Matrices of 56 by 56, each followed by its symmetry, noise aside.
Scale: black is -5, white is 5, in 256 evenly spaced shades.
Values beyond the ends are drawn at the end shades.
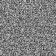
mirrored left to right.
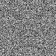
mirrored left to right.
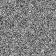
symmetric.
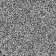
symmetric across the other diagonal.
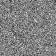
symmetric across the other diagonal.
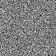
symmetric across the other diagonal.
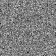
mirrored left to right.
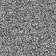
same after a half turn.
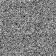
symmetric.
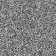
no symmetry.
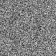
mirrored top to bottom.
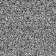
mirrored left to right.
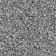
no symmetry.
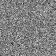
symmetric across the other diagonal.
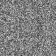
mirrored top to bottom.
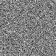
symmetric across the other diagonal.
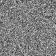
symmetric.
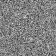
same after a half turn.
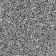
no symmetry.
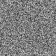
same after a half turn.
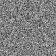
mirrored left to right.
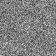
symmetric.
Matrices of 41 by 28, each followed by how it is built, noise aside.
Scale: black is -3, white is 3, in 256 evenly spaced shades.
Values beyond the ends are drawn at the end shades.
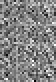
repeating rows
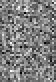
blocks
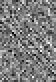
Toeplitz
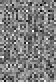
blocks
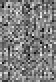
blocks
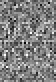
repeating columns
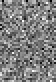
repeating columns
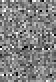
uneven rows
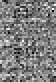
blocks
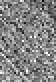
Toeplitz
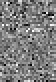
uneven rows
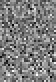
repeating columns
